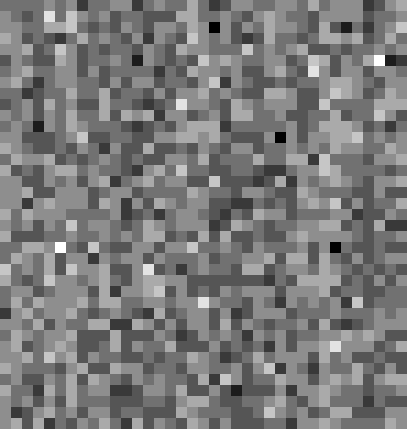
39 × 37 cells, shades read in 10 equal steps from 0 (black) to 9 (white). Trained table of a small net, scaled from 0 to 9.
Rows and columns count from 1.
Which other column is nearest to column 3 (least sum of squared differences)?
24
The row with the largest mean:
28
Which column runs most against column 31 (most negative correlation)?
3
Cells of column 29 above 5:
5
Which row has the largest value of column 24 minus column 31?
23
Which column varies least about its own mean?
16
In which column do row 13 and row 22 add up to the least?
26
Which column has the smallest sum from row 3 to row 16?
4
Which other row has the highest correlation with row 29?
31
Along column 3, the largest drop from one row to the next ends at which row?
19
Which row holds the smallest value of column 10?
14
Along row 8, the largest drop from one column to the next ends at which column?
21
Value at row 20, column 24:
6
